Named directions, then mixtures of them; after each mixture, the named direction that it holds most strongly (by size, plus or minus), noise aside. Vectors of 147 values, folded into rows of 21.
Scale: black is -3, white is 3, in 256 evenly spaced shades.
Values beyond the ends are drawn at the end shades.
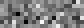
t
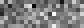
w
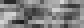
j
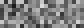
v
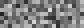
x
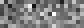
w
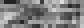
j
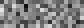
v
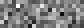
x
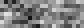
j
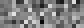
v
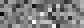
x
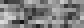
j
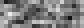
j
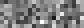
x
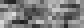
j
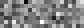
x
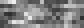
j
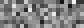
v
